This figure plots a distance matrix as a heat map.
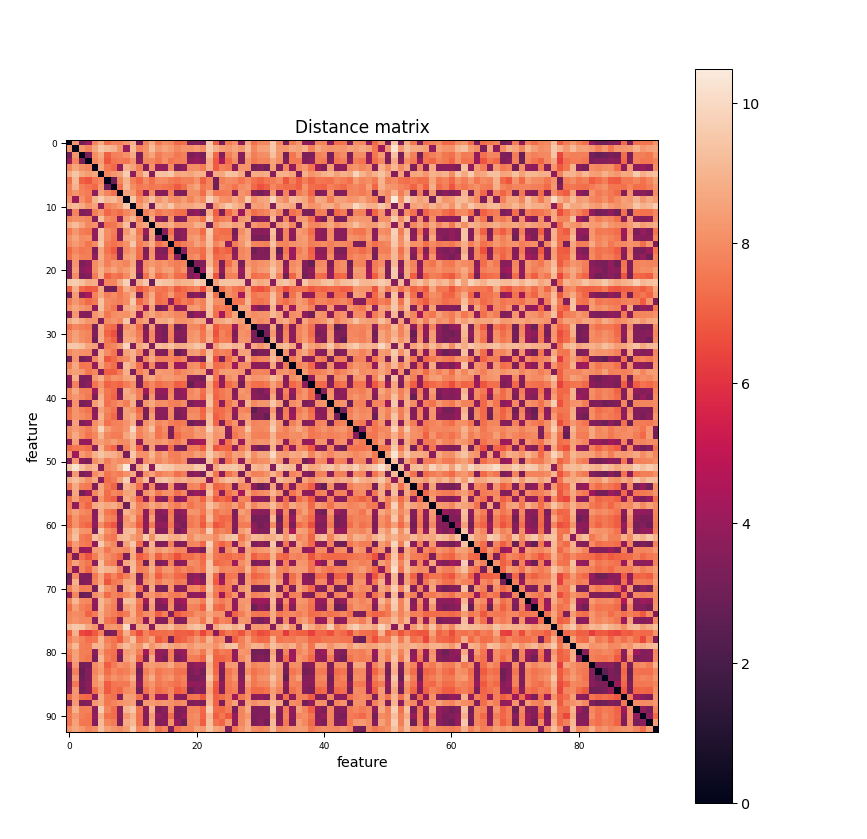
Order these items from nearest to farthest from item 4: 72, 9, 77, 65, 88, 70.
70, 72, 77, 65, 88, 9
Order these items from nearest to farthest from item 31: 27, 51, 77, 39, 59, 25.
59, 39, 77, 25, 27, 51
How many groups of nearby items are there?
7
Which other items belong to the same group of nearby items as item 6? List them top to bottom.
7, 23, 77
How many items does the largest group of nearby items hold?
36
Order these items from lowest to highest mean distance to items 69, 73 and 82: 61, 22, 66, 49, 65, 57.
66, 61, 65, 57, 49, 22
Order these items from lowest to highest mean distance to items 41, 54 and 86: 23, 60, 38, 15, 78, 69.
38, 69, 60, 15, 23, 78
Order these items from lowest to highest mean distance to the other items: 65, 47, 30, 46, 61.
30, 61, 47, 65, 46
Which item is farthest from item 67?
51
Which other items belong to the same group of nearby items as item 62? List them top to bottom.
79
